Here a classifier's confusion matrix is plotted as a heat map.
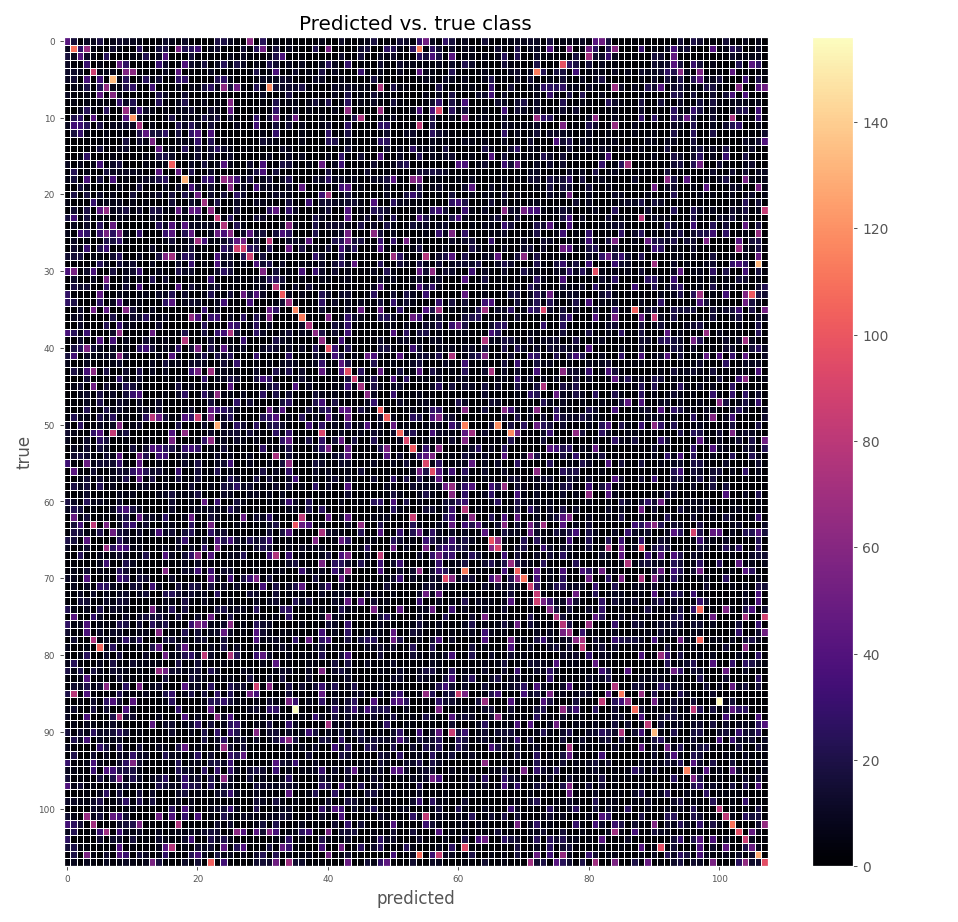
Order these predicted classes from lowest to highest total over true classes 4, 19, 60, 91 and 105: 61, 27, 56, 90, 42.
56, 27, 90, 42, 61
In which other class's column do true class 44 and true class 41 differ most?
59
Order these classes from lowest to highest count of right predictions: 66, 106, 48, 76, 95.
76, 66, 48, 95, 106
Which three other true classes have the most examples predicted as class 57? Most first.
9, 106, 35
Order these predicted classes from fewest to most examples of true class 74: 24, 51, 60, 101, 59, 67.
60, 67, 24, 59, 51, 101
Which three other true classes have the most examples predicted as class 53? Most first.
62, 18, 36
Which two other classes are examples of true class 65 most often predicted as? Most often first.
66, 38
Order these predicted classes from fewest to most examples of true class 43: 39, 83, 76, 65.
83, 39, 76, 65
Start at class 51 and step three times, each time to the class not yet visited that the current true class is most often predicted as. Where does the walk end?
100
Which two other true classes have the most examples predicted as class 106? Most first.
29, 25
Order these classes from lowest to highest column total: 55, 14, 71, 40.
71, 14, 55, 40
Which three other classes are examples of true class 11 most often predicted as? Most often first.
54, 84, 76
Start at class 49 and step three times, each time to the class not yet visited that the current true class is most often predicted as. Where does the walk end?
3
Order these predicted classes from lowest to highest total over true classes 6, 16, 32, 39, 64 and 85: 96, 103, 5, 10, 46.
46, 10, 103, 5, 96
